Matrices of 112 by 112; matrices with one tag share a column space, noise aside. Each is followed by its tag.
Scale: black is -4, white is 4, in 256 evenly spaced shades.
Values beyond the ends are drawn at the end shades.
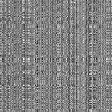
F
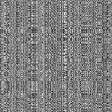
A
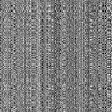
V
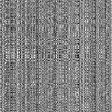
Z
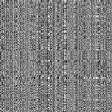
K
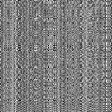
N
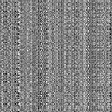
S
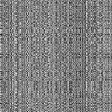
A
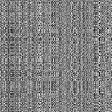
A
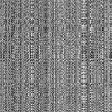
Z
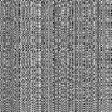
N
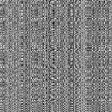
N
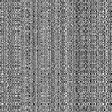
S
